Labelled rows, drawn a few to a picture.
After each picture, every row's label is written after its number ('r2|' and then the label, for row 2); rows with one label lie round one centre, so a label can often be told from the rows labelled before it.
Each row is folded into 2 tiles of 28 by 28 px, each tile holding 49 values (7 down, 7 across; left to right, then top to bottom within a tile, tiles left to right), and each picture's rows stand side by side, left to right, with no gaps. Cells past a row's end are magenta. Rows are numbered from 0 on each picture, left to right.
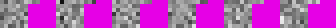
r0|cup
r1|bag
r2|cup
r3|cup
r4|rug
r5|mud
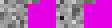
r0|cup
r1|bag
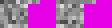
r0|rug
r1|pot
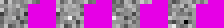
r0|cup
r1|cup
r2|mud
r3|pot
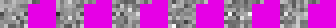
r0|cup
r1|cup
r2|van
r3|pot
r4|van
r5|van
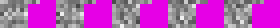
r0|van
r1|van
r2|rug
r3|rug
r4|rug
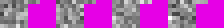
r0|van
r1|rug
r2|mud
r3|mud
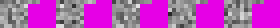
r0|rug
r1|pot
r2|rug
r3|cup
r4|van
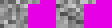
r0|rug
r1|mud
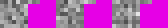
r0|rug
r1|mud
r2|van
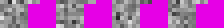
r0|mud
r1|pot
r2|bag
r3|mud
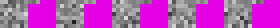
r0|van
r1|pot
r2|cup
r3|cup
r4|cup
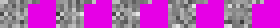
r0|van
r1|van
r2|van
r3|rug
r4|pot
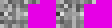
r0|van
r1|van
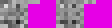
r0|pot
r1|pot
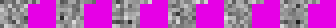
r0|rug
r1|bag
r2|pot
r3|mud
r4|mud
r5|pot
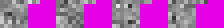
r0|mud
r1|mud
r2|pot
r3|bag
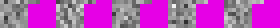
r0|bag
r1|rug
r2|cup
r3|pot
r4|mud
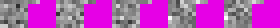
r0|pot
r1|cup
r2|pot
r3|mud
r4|mud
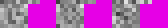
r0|rug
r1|rug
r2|mud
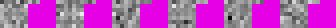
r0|rug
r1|van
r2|bag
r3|pot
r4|bag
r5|mud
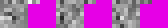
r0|mud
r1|bag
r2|bag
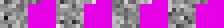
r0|bag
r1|pot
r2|mud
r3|cup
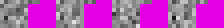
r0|bag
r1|bag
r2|cup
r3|bag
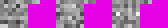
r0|pot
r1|cup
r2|van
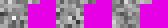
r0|cup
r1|cup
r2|mud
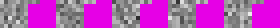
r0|bag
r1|mud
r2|rug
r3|mud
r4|van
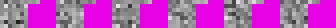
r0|pot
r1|van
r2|pot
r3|mud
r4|mud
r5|rug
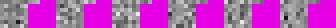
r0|pot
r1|mud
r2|van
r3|cup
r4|bag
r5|bag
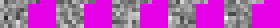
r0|bag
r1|rug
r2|van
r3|mud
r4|mud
